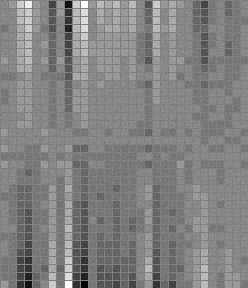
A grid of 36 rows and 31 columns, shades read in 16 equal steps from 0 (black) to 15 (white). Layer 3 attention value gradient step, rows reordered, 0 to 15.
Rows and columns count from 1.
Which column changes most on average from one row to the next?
19
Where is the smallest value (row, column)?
36, 11
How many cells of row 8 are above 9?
3
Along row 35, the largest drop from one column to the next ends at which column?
10
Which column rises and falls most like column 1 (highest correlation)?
6
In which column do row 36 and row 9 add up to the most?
9
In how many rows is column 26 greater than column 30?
12
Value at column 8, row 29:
7
